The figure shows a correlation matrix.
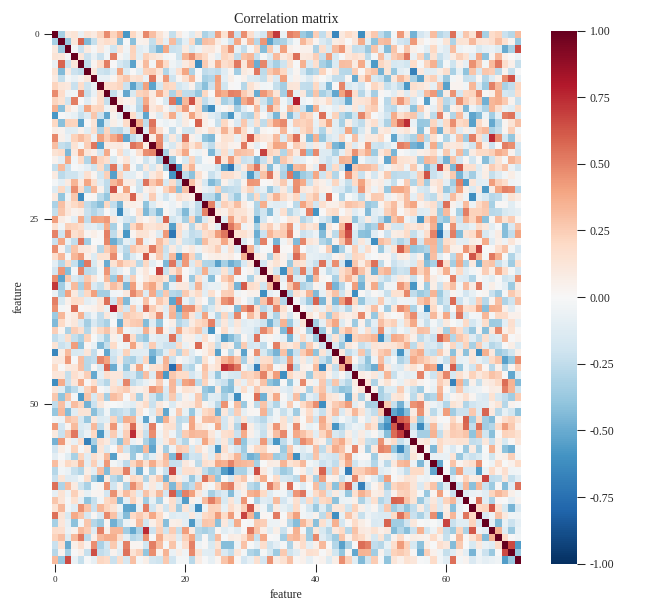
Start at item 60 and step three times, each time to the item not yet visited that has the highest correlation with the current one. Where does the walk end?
56
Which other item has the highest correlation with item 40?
36
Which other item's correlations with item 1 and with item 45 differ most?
18
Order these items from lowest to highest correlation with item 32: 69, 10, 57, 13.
10, 13, 69, 57
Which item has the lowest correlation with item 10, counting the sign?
24
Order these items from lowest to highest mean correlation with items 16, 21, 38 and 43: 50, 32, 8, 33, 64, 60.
33, 8, 64, 60, 50, 32
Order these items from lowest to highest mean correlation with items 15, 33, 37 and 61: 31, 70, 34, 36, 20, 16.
31, 70, 20, 16, 36, 34
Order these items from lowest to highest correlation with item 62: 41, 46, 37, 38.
46, 41, 37, 38
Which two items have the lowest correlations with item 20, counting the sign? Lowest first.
63, 24
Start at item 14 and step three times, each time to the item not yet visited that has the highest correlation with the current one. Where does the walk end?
30
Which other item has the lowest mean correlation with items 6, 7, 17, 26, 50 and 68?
60
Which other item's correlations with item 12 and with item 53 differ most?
25
